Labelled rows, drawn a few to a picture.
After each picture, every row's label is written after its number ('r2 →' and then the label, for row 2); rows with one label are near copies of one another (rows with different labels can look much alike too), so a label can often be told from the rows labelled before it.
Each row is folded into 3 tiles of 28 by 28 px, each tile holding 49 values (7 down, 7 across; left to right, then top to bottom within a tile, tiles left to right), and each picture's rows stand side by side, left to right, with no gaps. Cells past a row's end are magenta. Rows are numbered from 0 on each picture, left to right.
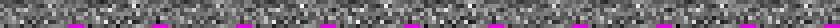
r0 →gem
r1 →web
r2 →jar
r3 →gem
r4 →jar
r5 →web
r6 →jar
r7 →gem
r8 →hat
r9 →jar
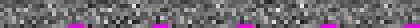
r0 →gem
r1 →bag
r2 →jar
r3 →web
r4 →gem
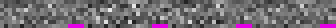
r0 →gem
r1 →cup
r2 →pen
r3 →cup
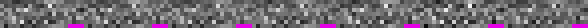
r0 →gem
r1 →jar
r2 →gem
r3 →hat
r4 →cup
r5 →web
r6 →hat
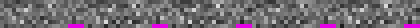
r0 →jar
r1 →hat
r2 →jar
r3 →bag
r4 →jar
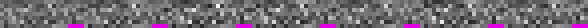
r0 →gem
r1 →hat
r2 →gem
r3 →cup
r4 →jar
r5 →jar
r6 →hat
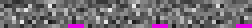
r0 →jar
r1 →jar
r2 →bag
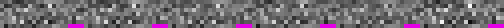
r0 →bag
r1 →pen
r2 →hat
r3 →web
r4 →hat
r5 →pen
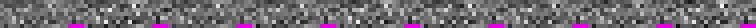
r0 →jar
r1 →cup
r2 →cup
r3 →gem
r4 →jar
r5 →hat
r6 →bag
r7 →web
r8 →web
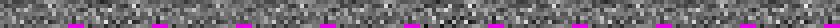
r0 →jar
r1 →gem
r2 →hat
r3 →cup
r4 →pen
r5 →hat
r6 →jar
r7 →gem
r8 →cup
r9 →jar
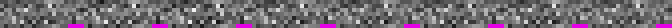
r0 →cup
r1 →web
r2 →cup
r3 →cup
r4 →pen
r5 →gem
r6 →pen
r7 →pen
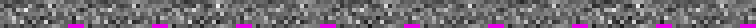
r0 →cup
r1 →bag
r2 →pen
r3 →hat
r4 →cup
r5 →bag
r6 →web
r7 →bag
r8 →cup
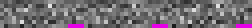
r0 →gem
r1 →bag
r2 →hat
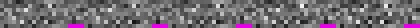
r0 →web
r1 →web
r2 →hat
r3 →web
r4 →pen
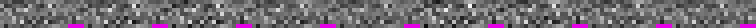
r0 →bag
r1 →hat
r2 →hat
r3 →hat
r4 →bag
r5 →web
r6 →jar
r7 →web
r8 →bag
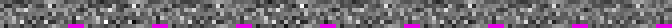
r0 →bag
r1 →pen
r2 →bag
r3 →web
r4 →gem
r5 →web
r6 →pen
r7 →jar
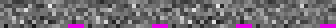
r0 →jar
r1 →gem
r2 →cup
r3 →web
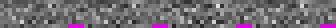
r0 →pen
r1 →pen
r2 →bag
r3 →pen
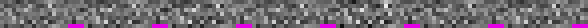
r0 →web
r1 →gem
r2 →hat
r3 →hat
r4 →web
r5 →web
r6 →gem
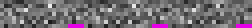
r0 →bag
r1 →gem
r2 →pen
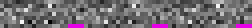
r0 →pen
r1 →pen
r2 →jar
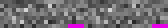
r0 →cup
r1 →web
